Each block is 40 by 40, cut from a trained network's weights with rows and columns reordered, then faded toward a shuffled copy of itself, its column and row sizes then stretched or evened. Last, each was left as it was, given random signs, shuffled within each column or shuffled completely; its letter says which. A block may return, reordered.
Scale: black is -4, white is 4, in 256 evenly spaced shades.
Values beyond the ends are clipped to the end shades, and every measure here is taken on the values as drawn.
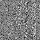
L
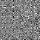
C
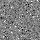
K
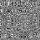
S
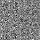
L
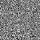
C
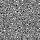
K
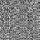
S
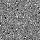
K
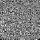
C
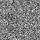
K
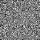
C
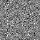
L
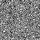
K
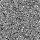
K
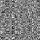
S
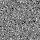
K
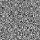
S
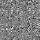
C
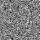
L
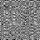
S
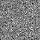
L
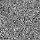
C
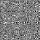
S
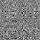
S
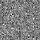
L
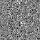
L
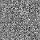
C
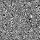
L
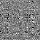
S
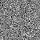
L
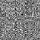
S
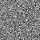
L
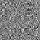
S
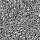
K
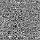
C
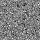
K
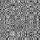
S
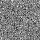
K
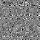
S
